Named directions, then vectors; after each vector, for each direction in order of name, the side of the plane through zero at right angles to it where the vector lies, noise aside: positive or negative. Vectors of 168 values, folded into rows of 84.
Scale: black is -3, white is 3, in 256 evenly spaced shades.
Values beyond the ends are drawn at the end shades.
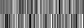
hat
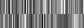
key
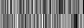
positive, negative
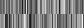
positive, positive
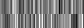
positive, negative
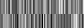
negative, positive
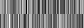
negative, negative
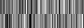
positive, positive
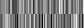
negative, positive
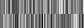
negative, positive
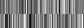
positive, positive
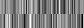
negative, negative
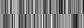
positive, negative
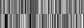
positive, positive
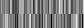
negative, positive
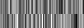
positive, negative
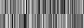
negative, negative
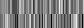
negative, positive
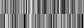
negative, negative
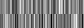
negative, positive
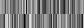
negative, negative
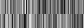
negative, negative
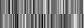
negative, positive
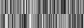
negative, negative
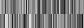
negative, negative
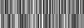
positive, negative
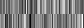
positive, positive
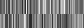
positive, positive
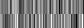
positive, negative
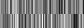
positive, negative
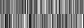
positive, positive
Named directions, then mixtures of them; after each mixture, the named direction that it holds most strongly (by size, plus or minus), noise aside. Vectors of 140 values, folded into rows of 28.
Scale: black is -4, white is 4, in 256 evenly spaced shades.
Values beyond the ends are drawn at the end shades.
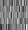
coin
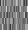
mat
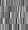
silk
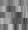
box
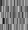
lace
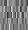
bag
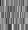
silk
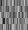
lace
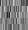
silk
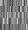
bag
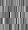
silk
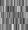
lace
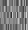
coin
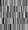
mat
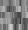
box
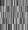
lace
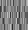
silk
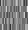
mat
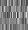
bag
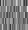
mat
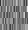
mat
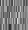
silk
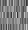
coin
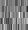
silk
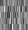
silk
